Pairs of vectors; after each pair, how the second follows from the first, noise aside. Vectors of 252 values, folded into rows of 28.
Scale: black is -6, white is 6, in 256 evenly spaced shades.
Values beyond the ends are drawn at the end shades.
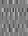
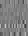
reversed, negated, partly zeroed.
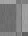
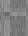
wrapped around, shrunk.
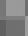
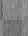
reversed, negated, shrunk.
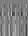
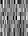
wrapped around, negated, scaled up.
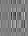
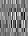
negated, scaled up.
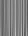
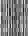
wrapped around, scaled up.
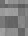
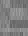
reversed, negated, shrunk.
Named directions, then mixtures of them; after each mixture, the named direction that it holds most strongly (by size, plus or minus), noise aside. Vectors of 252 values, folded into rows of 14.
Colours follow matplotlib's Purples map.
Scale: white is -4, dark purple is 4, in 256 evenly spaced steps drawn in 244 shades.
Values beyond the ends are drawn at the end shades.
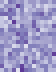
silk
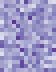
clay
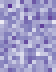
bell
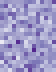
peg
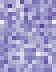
bell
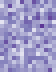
bell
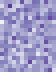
bell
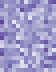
clay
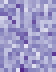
silk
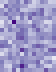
clay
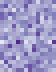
peg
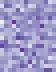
clay
